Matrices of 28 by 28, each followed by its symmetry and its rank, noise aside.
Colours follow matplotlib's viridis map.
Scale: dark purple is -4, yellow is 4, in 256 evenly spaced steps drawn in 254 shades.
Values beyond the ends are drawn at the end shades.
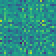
antisymmetric, rank four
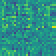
no symmetry, rank six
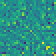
symmetric, rank five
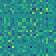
no symmetry, rank four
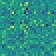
no symmetry, rank four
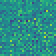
no symmetry, rank six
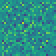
symmetric, rank six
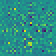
antisymmetric, rank four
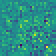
symmetric, rank six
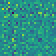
symmetric, rank five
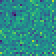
symmetric, rank five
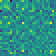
symmetric, rank four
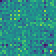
symmetric, rank five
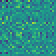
no symmetry, rank four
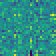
no symmetry, rank four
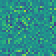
antisymmetric, rank six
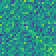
symmetric, rank six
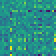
antisymmetric, rank four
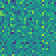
antisymmetric, rank six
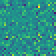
antisymmetric, rank six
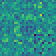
symmetric, rank four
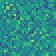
symmetric, rank six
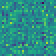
no symmetry, rank five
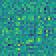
symmetric, rank five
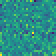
no symmetry, rank five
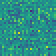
no symmetry, rank five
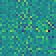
no symmetry, rank five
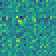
no symmetry, rank five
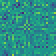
symmetric, rank five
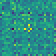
symmetric, rank four
